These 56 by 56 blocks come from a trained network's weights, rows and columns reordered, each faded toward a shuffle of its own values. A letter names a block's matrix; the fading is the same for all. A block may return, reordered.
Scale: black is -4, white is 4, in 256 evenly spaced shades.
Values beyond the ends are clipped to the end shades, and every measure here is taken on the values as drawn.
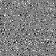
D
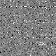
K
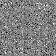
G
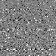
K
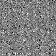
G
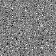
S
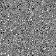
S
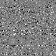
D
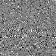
K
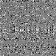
D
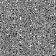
S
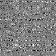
D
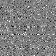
K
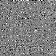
K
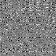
D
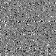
K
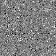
S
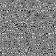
D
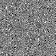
S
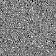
S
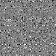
K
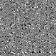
K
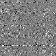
K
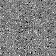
G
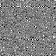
K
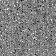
G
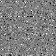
K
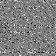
D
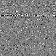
K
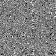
S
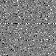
K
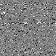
K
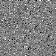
S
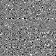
K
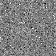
G
